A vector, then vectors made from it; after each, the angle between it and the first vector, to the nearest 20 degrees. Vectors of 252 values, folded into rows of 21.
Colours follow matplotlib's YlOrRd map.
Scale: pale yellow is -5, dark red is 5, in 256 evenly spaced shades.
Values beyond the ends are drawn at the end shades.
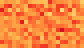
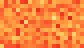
60 degrees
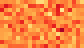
40 degrees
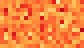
100 degrees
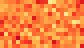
120 degrees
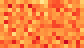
60 degrees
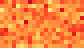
120 degrees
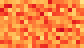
20 degrees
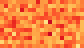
100 degrees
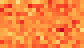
40 degrees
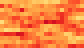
80 degrees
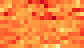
120 degrees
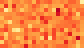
80 degrees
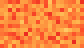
140 degrees
